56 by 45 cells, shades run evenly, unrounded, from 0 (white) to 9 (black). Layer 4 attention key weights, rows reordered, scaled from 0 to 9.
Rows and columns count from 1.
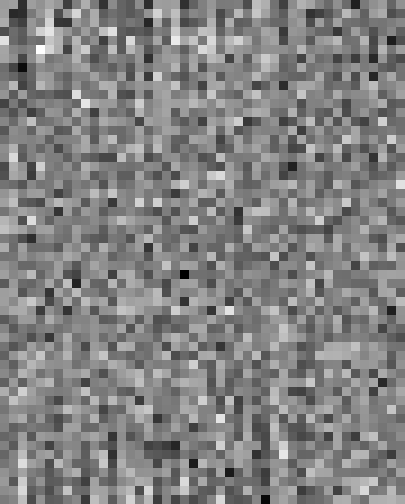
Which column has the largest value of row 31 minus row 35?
21
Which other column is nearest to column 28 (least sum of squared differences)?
41
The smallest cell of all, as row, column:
6, 5
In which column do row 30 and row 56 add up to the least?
25
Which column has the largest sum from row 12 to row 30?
34
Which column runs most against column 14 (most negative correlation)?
24
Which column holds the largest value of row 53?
26
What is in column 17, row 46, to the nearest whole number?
2
